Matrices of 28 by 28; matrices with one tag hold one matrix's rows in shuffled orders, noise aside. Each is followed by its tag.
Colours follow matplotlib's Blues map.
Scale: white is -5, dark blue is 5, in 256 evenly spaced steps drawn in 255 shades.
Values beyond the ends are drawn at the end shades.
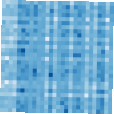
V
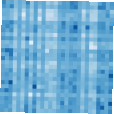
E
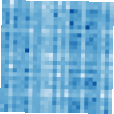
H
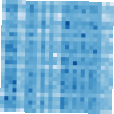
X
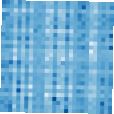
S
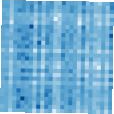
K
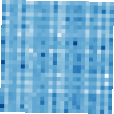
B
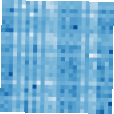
E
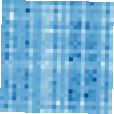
H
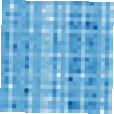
H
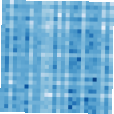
H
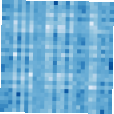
S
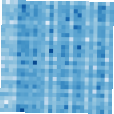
V
